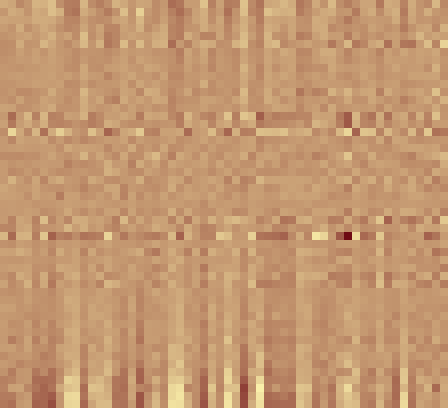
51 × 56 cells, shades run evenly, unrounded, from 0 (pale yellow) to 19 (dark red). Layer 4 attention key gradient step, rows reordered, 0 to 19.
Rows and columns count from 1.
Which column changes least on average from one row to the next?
25
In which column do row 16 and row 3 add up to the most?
44
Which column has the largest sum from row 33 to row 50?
31
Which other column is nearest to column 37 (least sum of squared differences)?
5
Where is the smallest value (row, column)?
49, 33
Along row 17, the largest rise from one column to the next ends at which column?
45
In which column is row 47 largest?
18
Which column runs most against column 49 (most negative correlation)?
48
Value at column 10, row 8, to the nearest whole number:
8
